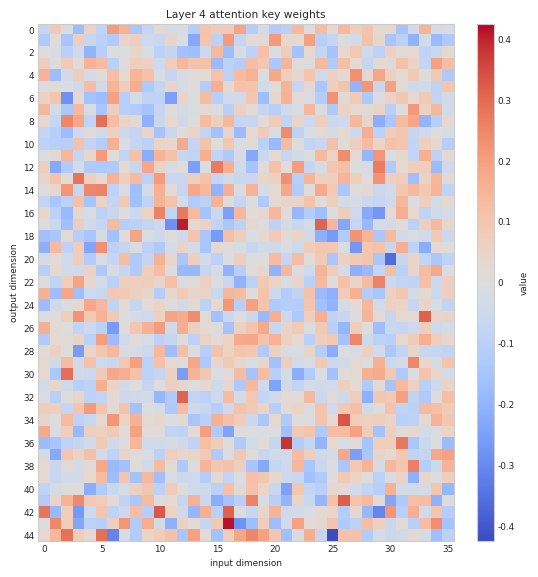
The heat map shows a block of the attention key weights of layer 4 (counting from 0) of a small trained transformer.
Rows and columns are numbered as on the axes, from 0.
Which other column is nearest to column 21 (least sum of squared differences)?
31
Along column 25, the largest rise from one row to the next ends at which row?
19
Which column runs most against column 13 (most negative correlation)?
15
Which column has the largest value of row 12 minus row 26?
29
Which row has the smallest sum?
2
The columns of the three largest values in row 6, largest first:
25, 6, 21
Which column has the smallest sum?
1
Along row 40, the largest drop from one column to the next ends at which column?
35
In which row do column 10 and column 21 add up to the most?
13
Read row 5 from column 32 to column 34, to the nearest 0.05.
-0.05 -0.05 -0.1
